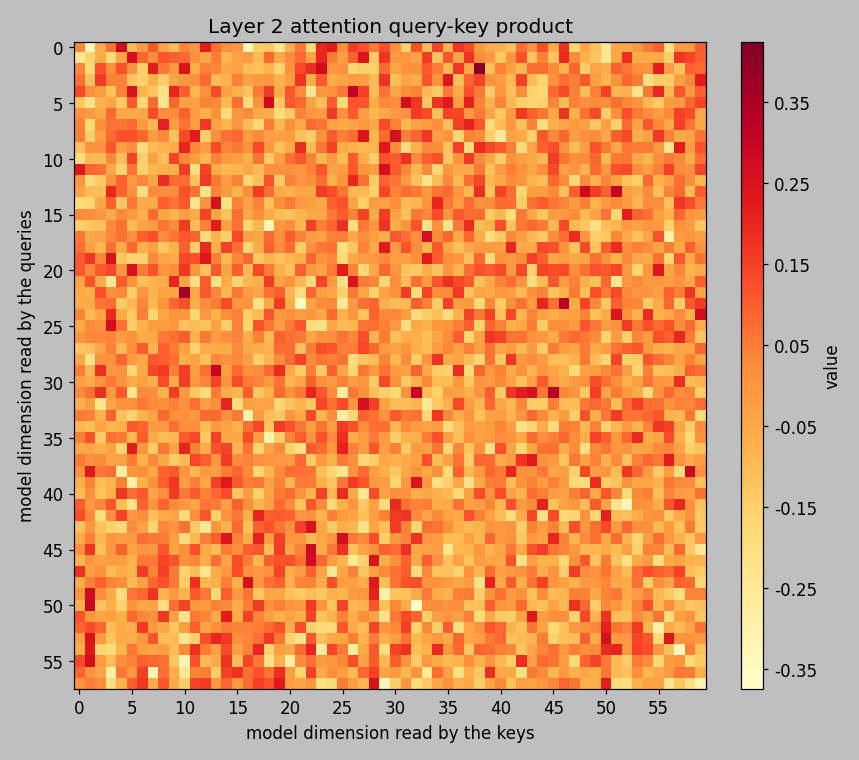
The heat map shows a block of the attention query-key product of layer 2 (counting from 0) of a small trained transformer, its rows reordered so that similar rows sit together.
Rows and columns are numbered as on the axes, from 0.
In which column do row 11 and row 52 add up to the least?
34
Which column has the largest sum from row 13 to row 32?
10
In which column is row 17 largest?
33
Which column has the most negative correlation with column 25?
58
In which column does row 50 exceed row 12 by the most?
1
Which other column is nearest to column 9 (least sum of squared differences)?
20
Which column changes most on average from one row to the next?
32
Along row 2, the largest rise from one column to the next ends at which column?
38
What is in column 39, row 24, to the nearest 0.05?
0.15
